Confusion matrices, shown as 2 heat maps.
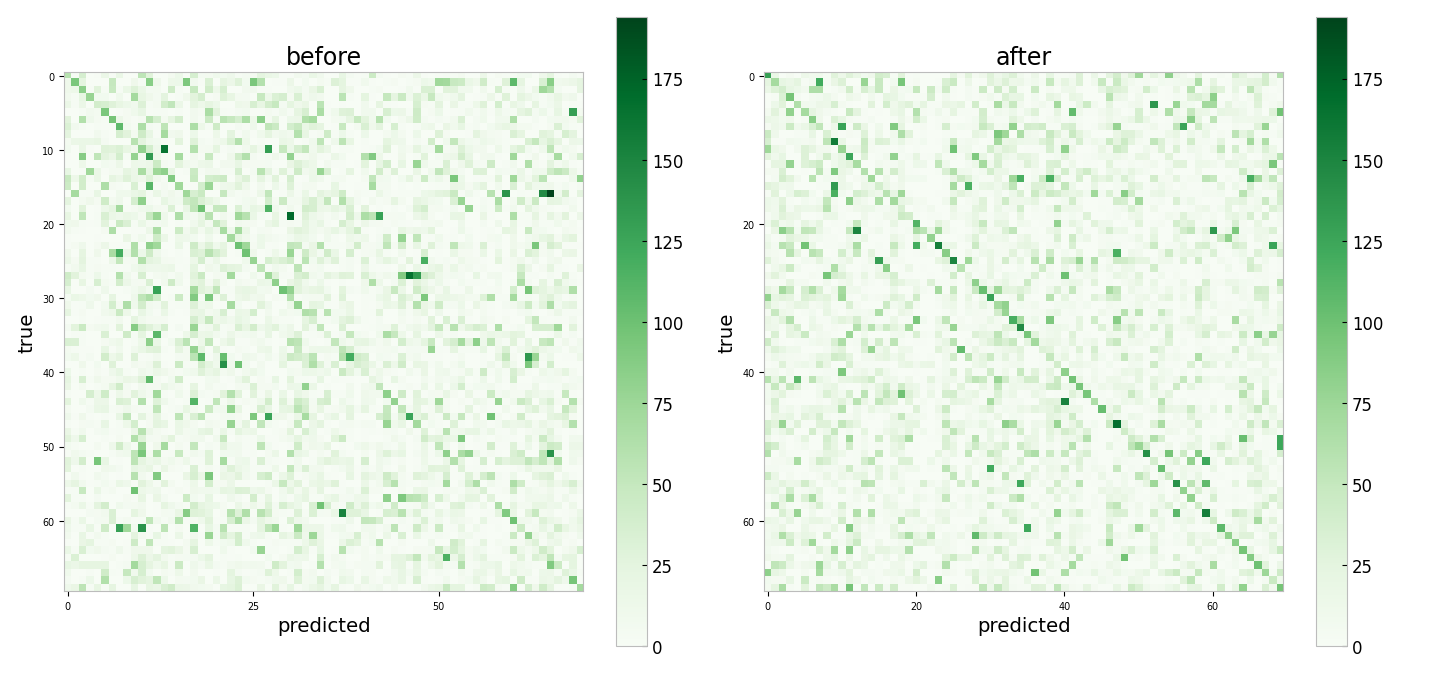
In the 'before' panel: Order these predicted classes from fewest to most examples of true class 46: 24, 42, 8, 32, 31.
24, 31, 42, 8, 32
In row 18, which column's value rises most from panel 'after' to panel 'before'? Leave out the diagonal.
27
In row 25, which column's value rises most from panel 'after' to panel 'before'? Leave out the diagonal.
48
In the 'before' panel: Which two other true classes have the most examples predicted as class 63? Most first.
23, 38
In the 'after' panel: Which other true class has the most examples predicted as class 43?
49
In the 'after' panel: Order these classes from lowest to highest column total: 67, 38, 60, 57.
60, 57, 67, 38
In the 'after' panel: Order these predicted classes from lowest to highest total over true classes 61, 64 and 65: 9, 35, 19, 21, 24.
21, 24, 19, 9, 35
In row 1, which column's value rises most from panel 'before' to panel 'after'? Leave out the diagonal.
7
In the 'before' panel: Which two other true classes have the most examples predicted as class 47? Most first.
27, 12
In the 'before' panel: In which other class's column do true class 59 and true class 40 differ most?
37
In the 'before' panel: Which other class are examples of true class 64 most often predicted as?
26
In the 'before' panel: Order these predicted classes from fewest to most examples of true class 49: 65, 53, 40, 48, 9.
40, 65, 48, 9, 53
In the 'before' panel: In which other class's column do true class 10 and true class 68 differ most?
13
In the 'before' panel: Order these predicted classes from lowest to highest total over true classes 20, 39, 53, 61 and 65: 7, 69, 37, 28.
69, 37, 28, 7
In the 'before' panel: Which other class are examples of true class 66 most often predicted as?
65
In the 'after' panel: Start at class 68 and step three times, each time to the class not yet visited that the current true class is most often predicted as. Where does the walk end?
39
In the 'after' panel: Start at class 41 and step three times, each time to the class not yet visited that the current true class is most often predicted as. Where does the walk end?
59
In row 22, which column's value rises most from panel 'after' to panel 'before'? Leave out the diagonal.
45
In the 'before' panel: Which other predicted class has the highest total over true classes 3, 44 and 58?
17
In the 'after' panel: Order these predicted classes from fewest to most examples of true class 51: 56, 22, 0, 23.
22, 23, 56, 0
